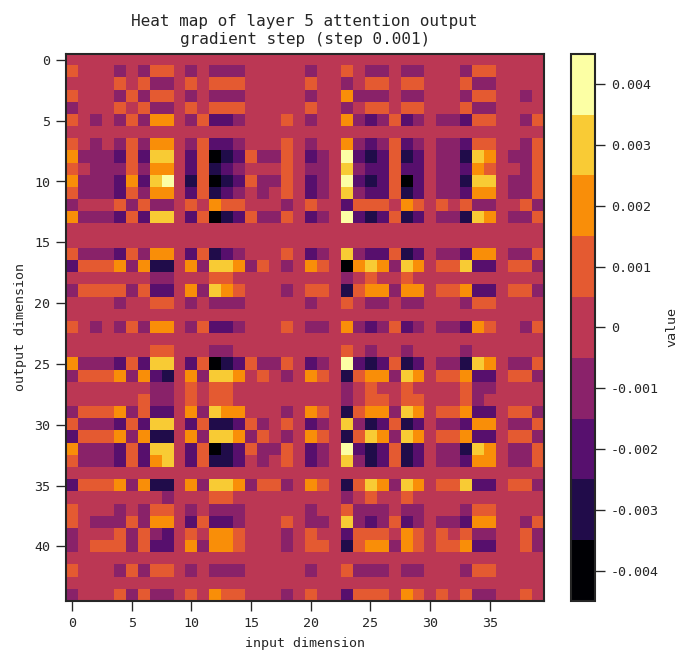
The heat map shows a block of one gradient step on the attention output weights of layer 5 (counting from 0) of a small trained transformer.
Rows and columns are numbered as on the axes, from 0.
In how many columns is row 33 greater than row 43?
11
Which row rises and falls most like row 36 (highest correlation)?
18
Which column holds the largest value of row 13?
23
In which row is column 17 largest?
35
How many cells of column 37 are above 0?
6
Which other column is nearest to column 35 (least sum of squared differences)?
34
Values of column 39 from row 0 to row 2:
0 0 0
